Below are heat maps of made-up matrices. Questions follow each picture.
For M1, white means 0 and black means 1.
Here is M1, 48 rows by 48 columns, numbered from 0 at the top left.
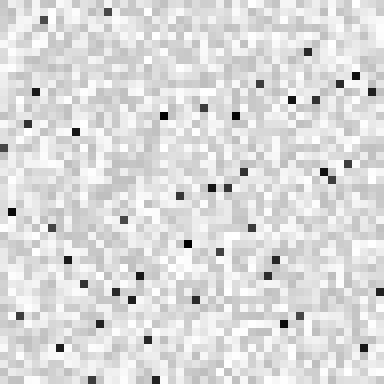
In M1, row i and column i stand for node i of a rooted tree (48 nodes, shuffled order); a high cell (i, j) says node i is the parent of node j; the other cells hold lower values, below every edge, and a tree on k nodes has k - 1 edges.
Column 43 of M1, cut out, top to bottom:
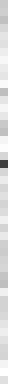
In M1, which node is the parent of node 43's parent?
14
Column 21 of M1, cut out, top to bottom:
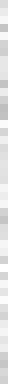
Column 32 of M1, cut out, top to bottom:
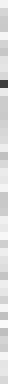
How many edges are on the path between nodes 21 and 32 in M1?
4
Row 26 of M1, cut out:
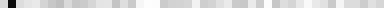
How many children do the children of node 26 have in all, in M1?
1
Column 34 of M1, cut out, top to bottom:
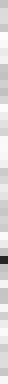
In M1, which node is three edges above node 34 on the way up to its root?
35
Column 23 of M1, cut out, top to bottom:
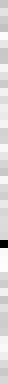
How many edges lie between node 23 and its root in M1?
2
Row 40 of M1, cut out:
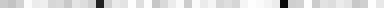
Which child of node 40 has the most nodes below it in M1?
12
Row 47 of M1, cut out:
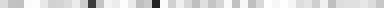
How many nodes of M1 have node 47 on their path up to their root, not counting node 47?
4
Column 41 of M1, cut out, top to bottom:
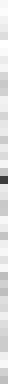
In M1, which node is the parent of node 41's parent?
24
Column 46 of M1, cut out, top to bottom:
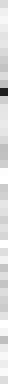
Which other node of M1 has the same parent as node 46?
4
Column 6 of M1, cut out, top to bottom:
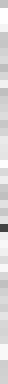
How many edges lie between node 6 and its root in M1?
4
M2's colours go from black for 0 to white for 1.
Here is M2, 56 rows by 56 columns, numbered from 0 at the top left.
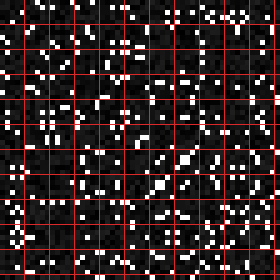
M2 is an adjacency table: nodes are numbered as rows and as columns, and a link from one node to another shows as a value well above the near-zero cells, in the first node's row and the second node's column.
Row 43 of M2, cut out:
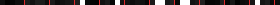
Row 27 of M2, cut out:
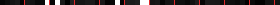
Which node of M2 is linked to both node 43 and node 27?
node 23
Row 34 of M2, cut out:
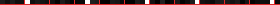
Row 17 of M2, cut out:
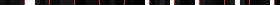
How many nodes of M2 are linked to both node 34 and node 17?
4
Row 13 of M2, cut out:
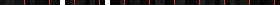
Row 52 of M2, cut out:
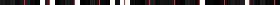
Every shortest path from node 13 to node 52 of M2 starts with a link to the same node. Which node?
node 12
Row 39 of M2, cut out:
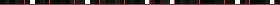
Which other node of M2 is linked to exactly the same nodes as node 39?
node 5
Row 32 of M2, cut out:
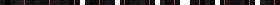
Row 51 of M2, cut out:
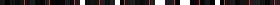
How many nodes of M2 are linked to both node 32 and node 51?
6
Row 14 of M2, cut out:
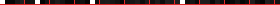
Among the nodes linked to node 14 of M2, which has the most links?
node 36
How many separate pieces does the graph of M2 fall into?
2
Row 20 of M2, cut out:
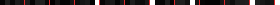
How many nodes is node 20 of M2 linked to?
5
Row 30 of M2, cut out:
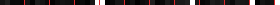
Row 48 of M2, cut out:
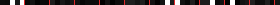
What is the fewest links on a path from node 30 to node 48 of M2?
3
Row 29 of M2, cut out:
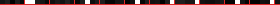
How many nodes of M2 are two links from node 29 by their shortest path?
4
